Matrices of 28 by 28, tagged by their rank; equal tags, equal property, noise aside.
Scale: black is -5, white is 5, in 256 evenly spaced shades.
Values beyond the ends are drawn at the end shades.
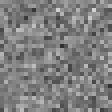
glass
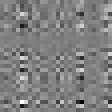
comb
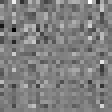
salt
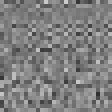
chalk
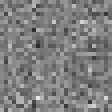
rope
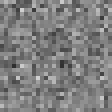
rope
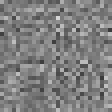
glass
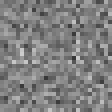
rope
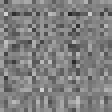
salt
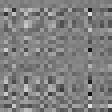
comb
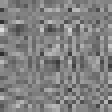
comb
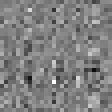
chalk
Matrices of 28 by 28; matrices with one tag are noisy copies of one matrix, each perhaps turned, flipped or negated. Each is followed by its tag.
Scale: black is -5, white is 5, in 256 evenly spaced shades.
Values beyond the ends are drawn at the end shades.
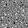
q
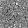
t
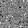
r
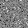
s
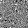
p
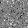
t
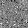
r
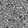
s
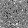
t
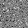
s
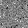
r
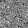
r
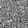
s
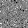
r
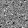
q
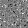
q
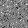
s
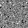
q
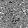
t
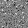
q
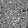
t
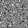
q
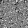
p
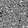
r
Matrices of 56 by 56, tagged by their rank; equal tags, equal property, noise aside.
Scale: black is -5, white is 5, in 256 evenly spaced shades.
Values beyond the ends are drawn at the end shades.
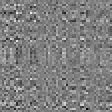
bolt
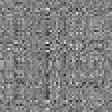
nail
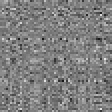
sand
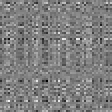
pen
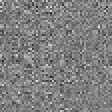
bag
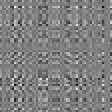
pen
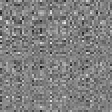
nail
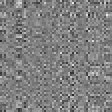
bolt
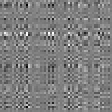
pen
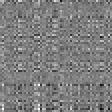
pen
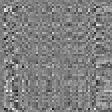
bolt
